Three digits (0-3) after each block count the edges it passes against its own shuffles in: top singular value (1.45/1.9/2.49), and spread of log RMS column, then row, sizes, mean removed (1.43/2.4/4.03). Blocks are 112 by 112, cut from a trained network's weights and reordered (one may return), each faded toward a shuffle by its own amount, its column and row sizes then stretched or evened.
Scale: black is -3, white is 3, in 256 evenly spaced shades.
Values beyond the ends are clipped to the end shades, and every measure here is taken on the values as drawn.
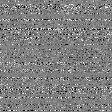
0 0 3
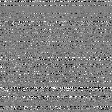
1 0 3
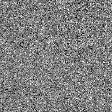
0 1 1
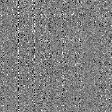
1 2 1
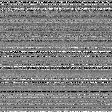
3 0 3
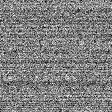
2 0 0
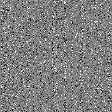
0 2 0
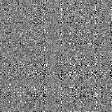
1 2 2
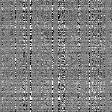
3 3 0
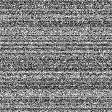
3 0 1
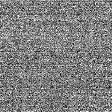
1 1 1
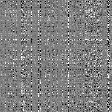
1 3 2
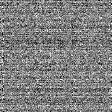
2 2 0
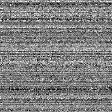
3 1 2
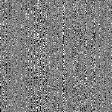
0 3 0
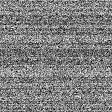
2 0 0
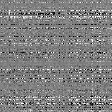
2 2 3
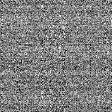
1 2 0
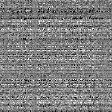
3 2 2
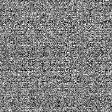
1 2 1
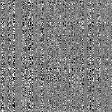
0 3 2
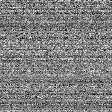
2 0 2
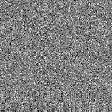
2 1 0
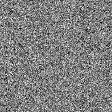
0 1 0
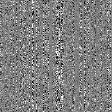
0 3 0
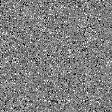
1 1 1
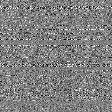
1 0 3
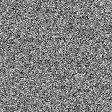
1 0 0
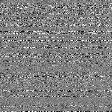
0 0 3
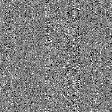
2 2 0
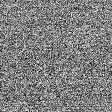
0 0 0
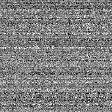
2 1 2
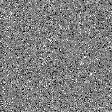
1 1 0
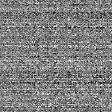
2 2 2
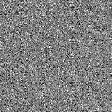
2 1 0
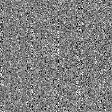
0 2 0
